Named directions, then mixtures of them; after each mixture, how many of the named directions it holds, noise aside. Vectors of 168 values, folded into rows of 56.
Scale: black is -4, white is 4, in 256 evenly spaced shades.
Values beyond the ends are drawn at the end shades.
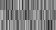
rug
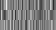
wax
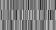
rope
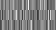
two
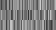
two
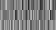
three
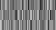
three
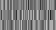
one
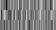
one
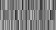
three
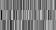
three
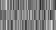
three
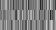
two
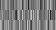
three
